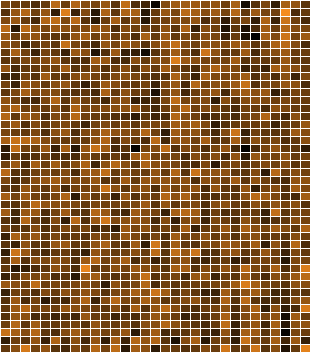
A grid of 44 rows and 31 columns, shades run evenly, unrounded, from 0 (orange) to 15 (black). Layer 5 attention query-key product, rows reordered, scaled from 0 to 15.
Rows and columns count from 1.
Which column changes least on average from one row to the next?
29
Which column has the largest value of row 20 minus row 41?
23
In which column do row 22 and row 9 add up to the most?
27
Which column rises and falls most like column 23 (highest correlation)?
26
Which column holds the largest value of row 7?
15
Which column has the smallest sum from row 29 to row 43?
25
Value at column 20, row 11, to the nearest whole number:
4
